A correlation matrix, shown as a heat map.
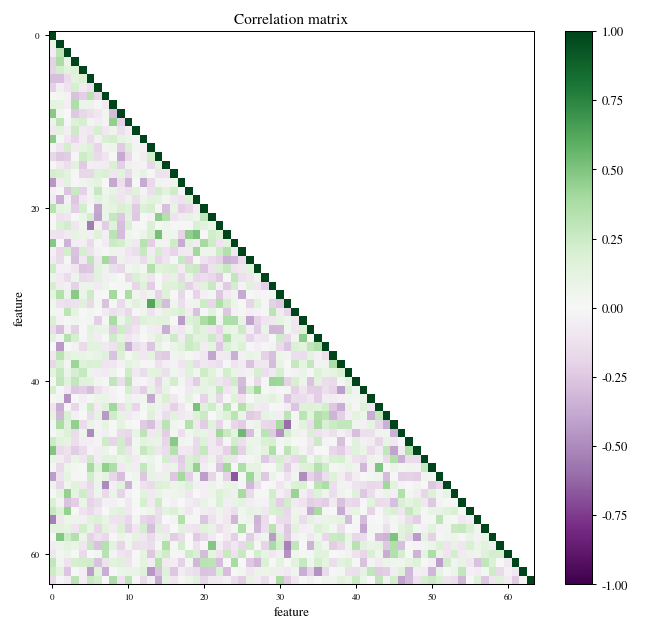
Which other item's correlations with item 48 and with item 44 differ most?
7
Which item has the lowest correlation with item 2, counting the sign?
42
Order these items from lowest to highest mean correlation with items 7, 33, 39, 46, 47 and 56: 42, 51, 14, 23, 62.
62, 51, 42, 14, 23
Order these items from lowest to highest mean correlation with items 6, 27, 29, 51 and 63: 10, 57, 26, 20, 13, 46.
20, 46, 57, 13, 10, 26
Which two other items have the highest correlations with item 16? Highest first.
47, 48
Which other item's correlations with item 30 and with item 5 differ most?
1
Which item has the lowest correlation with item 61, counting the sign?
51
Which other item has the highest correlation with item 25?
46
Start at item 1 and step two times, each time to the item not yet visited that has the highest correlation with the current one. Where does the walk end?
45
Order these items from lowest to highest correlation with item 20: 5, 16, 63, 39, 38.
63, 38, 5, 16, 39
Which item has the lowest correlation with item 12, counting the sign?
17
